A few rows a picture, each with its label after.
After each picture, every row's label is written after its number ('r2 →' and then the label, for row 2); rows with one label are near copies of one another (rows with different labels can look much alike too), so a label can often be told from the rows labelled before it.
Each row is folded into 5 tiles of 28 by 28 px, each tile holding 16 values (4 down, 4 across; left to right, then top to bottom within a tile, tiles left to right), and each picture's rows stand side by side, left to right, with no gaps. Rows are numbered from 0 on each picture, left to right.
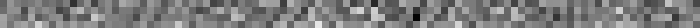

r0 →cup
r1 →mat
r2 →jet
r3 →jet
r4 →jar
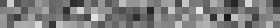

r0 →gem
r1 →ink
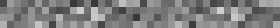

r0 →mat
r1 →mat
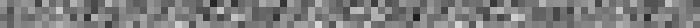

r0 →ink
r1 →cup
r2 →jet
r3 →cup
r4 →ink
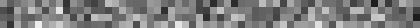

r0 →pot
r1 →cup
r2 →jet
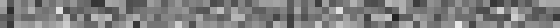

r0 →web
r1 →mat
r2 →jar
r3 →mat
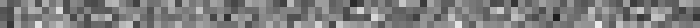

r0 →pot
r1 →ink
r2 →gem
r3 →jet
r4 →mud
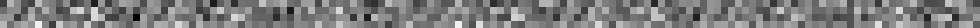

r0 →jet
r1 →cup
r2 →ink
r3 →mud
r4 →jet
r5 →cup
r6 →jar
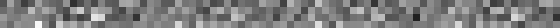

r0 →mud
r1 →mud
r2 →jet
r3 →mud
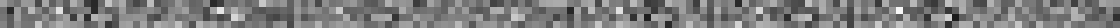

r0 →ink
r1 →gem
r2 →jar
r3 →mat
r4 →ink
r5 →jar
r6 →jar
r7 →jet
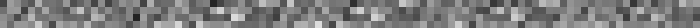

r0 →jet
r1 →gem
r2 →gem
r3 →mat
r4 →cup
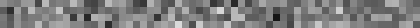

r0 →ink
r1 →jet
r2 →pot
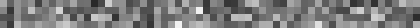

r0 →web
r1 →pot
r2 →mat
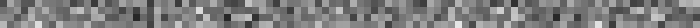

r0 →jet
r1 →jar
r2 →ink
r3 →jet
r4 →mat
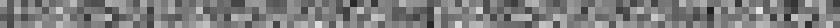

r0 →jar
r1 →web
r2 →cup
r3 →pot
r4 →cup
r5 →ink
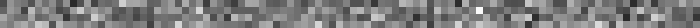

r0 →cup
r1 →pot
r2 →mud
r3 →jar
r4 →cup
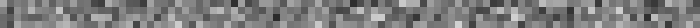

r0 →web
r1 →jet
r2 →mat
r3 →mat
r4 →ink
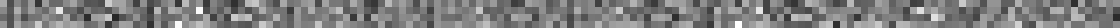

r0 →jar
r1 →pot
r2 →ink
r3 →web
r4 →jar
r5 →pot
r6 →gem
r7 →jet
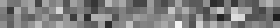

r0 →ink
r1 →mud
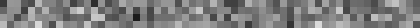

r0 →jet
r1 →ink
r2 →pot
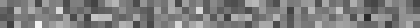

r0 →pot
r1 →pot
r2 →ink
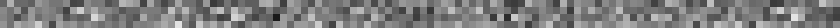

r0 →gem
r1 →mud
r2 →jet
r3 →ink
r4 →web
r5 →gem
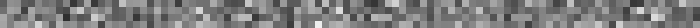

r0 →cup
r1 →jar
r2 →pot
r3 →ink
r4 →gem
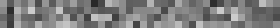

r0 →web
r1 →gem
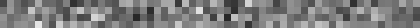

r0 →mud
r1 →ink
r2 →cup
